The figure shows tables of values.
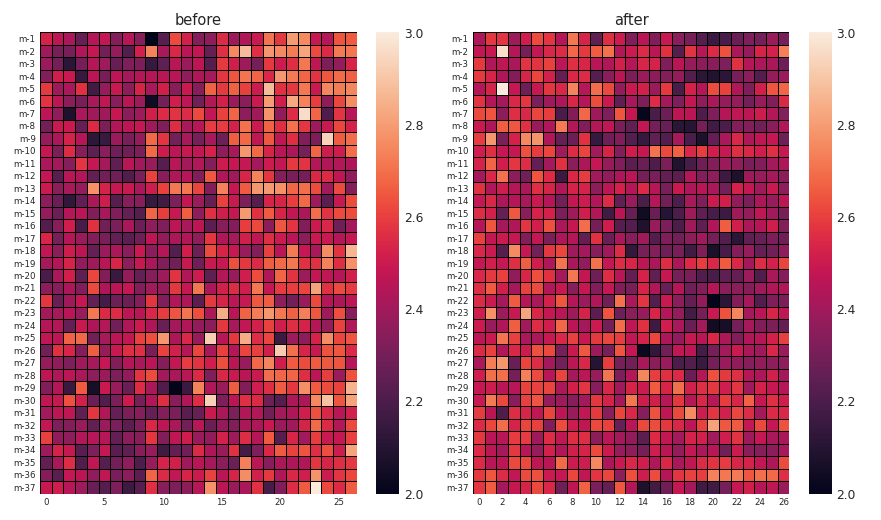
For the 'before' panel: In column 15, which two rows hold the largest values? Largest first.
m-23, m-13
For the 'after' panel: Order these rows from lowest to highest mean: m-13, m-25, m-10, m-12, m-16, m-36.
m-12, m-16, m-13, m-25, m-10, m-36
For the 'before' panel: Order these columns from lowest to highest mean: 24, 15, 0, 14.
0, 14, 15, 24
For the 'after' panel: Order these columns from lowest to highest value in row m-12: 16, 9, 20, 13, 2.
16, 20, 13, 9, 2
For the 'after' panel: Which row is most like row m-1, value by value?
m-20
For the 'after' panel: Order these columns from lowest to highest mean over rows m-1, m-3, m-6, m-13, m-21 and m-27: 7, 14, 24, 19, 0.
19, 24, 7, 14, 0
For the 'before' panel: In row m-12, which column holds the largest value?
18
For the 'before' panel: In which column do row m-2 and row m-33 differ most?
20
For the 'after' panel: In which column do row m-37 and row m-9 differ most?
12
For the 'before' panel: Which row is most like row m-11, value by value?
m-24
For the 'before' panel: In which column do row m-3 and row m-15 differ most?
9
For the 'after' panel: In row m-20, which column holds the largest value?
8
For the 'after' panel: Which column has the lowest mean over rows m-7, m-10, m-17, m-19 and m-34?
14
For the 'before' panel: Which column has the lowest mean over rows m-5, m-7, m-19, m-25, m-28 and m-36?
4
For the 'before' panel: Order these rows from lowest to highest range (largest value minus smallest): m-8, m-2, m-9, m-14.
m-8, m-14, m-2, m-9
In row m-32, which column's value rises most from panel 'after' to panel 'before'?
23
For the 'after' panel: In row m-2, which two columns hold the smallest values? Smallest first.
17, 4
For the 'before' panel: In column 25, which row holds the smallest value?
m-16
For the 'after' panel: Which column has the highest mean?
1
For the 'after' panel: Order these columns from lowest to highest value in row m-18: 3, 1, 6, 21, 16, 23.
21, 16, 23, 1, 6, 3
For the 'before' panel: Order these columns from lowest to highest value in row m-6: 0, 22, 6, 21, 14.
6, 14, 0, 22, 21
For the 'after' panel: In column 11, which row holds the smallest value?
m-15
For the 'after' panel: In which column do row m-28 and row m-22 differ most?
20
